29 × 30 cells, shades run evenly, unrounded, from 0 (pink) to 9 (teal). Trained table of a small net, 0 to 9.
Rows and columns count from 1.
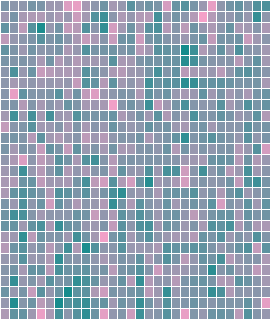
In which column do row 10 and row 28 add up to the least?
13
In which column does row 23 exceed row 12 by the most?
10
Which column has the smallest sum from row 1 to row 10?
9
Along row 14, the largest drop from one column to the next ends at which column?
30
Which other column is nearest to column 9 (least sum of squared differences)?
16
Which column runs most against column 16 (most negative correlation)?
18
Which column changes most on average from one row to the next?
21
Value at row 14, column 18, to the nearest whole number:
4
